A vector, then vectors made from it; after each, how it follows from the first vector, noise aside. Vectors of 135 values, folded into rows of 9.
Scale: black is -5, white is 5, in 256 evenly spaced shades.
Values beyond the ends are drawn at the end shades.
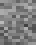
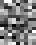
wrapped around, negated, scaled up.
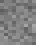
negated, shrunk.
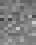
reversed, partly zeroed.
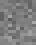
reversed, shrunk.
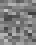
wrapped around, negated.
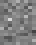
reversed, negated, partly zeroed.
